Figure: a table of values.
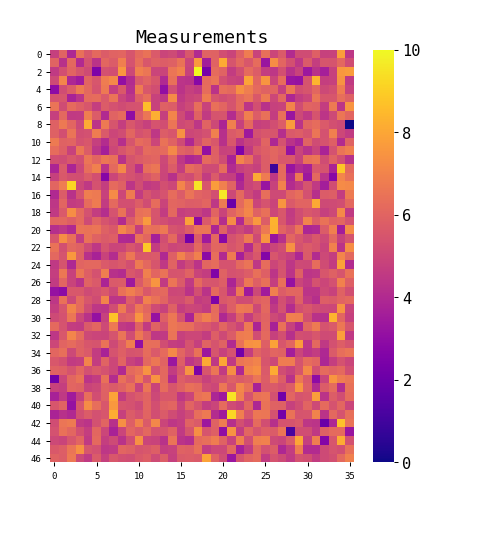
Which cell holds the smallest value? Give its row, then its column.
8, 35
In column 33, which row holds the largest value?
30
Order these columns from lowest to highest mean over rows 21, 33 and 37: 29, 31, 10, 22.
31, 10, 22, 29
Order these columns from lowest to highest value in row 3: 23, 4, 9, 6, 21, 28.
28, 9, 21, 4, 6, 23
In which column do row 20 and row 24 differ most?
34
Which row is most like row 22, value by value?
6
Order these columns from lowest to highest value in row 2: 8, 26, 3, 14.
26, 3, 14, 8
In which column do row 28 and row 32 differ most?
19
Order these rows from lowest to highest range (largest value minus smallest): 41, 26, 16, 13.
26, 16, 41, 13
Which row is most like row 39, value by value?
41
